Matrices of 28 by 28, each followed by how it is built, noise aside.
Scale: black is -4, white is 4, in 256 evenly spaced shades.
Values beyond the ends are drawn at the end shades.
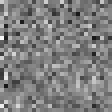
low rank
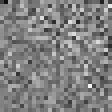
upper triangular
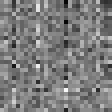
low rank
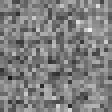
blocks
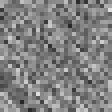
Toeplitz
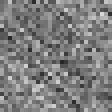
Toeplitz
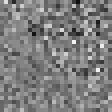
upper triangular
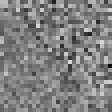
upper triangular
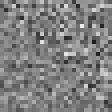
upper triangular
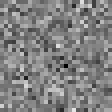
noise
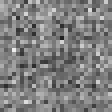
blocks
